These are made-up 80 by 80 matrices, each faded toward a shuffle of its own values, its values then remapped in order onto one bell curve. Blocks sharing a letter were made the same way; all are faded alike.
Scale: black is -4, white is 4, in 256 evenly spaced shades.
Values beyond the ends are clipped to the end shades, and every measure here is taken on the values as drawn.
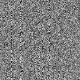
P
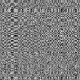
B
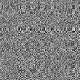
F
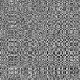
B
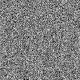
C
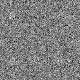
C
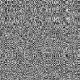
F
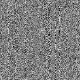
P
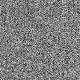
C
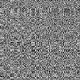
F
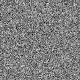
C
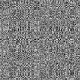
F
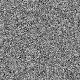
C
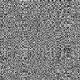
F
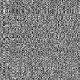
F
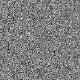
P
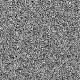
C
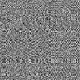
F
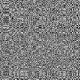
F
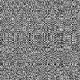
F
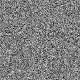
C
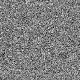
C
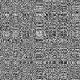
F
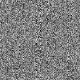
P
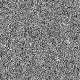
C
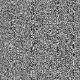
P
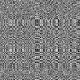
B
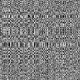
B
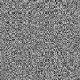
F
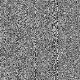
P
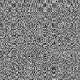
F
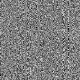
P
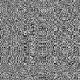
F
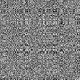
F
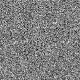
C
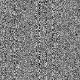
P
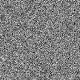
C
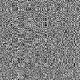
F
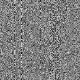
P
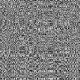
F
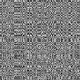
B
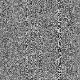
P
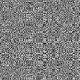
F
